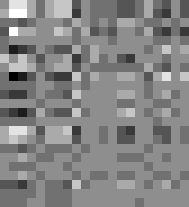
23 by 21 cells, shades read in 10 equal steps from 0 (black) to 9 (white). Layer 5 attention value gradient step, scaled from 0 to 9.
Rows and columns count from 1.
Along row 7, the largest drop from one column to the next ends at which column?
9
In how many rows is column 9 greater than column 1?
12
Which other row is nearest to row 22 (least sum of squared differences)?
23
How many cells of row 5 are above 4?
15
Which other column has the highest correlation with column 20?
1
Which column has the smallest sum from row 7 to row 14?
2
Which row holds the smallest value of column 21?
4
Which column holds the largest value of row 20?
3
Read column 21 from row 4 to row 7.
2 4 6 5
